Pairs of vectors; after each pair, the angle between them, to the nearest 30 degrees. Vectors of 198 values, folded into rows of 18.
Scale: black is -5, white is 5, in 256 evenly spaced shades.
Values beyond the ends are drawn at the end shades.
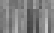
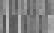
90 degrees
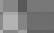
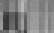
150 degrees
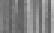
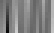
60 degrees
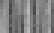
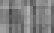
30 degrees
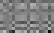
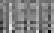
60 degrees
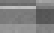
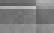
30 degrees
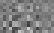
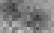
60 degrees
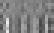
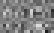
90 degrees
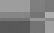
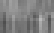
60 degrees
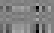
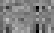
30 degrees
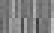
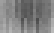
60 degrees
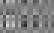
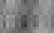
60 degrees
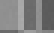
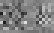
120 degrees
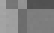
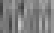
120 degrees
